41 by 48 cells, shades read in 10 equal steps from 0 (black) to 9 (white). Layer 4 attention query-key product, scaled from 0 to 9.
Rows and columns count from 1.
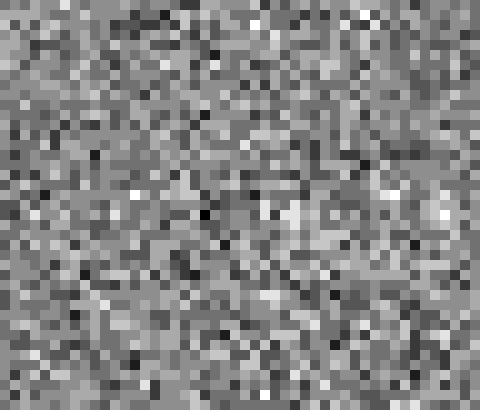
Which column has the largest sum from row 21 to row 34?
30
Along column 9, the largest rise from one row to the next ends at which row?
29
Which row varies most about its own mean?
22
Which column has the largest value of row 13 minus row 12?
21
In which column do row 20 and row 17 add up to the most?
39
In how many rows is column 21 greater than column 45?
19
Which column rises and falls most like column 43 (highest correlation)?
44
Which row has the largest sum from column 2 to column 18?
25
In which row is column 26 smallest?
20
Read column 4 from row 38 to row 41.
7 4 3 5
